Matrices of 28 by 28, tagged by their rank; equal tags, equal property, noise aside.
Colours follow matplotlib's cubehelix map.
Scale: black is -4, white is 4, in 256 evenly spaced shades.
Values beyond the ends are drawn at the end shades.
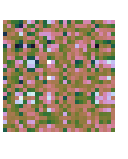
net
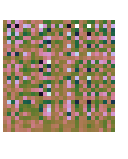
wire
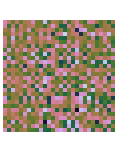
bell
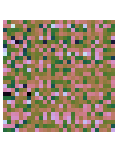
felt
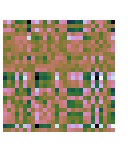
wire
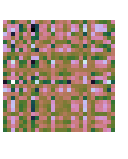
wire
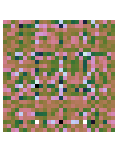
net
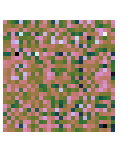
bell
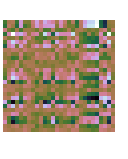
wire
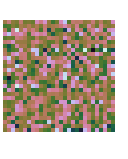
bell
